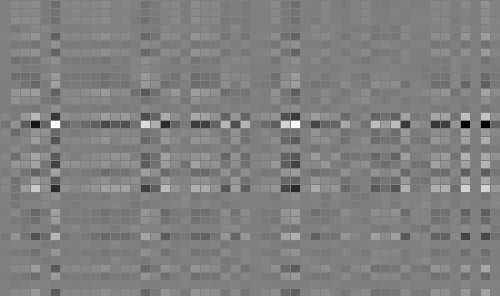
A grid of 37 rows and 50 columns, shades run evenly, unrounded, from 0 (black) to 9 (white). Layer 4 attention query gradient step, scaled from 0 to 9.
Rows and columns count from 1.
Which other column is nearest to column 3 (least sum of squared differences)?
22
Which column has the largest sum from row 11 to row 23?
49
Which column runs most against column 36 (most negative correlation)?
19
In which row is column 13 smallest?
16
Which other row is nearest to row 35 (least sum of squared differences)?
28
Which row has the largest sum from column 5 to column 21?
24
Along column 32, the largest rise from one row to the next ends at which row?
17
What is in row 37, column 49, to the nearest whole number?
6
